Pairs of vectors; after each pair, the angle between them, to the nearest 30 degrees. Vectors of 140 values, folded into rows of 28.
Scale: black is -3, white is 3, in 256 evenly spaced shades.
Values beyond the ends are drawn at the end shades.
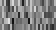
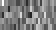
90 degrees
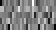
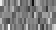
150 degrees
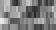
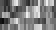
150 degrees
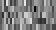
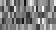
120 degrees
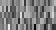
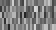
150 degrees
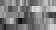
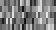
60 degrees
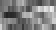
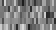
90 degrees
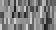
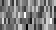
150 degrees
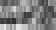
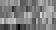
150 degrees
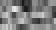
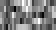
150 degrees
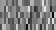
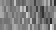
90 degrees
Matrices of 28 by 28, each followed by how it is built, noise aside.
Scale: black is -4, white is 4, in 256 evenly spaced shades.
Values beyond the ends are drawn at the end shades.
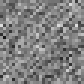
Hankel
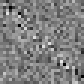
banded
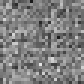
blocks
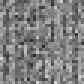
blocks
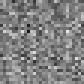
low rank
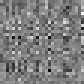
low rank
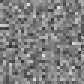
noise
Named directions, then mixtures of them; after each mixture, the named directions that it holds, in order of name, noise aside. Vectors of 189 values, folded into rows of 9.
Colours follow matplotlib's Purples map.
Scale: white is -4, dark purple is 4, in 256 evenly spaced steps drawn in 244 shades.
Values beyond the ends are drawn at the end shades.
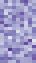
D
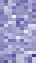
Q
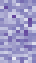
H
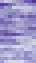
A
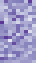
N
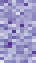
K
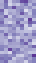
D, H, Q.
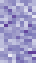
D, Q.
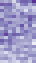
A, H, K.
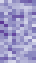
A, D, N.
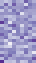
K.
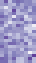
N, Q.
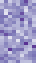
D.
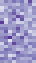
N.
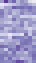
A, D.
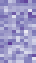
A, K, Q.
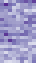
A, H.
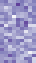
D, Q.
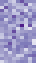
D, H, K.
